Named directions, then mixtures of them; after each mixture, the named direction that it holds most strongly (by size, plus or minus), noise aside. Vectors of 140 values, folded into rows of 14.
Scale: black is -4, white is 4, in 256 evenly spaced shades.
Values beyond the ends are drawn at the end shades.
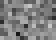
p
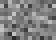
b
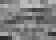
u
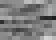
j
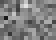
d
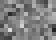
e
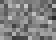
b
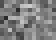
d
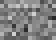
b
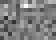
d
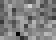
p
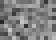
p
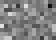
e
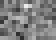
p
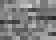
u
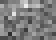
u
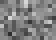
d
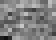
u
